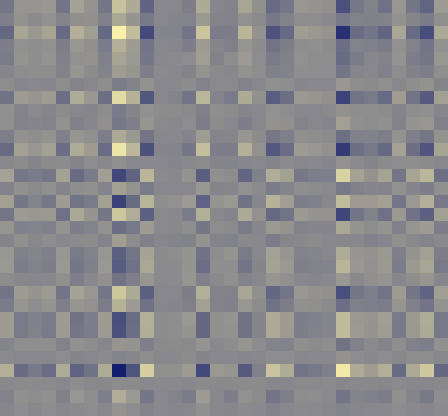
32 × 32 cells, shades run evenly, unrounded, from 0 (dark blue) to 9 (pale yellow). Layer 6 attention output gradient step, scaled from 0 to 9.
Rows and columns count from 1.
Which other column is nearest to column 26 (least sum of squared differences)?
30
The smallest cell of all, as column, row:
9, 29
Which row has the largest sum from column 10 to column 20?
16
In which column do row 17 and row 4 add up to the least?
25
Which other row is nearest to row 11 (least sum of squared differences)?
4
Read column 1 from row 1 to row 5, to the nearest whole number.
4 4 3 4 4
